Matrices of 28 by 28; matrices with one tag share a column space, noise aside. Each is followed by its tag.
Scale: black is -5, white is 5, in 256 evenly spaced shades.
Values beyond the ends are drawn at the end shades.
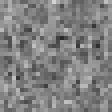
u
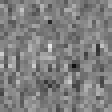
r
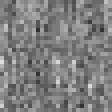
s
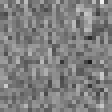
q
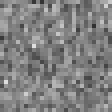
q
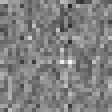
q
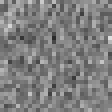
q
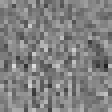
r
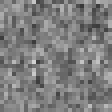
q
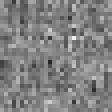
u
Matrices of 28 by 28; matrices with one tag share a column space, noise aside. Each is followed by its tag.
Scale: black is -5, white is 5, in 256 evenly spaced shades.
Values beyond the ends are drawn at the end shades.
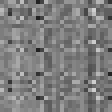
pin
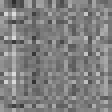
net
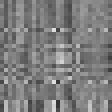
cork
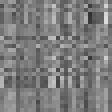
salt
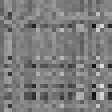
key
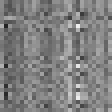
key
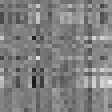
salt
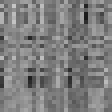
salt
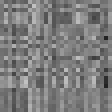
salt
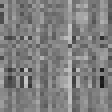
salt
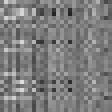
pin
